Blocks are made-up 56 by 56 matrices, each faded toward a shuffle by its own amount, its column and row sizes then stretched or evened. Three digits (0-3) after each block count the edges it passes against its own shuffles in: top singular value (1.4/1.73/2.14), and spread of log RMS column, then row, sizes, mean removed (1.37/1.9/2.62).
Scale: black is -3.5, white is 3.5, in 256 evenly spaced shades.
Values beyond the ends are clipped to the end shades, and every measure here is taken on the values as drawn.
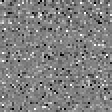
0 0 2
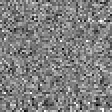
1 0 1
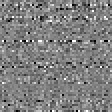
2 0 3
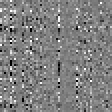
2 3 1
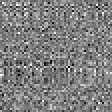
3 1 1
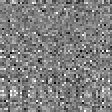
3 0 2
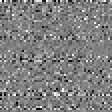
3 0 3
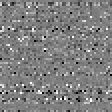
1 0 3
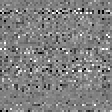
2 0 3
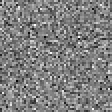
1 0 0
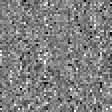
1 2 0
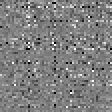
0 2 3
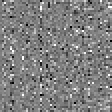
1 3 0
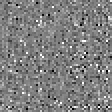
2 1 1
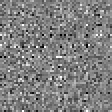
1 2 2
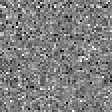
2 0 1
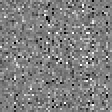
1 2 1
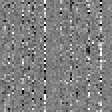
2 3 0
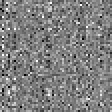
2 2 1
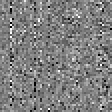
2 3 0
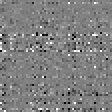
1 2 3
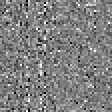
1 2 1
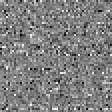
1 0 2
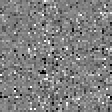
0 2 1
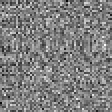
2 0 0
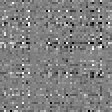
2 2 3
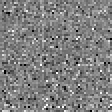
0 1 2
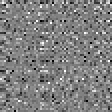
3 1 2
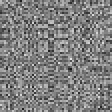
3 0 1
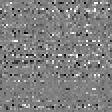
1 1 3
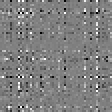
3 3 3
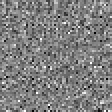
2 1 1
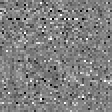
1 0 2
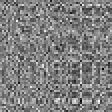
3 1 1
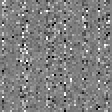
0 3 0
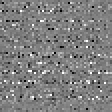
0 0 3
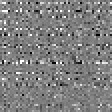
3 2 3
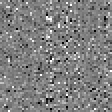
2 2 0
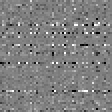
3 2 3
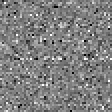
1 0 1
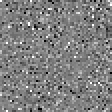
1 0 1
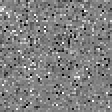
0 0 1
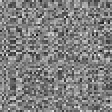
3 0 2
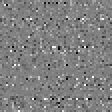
0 0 2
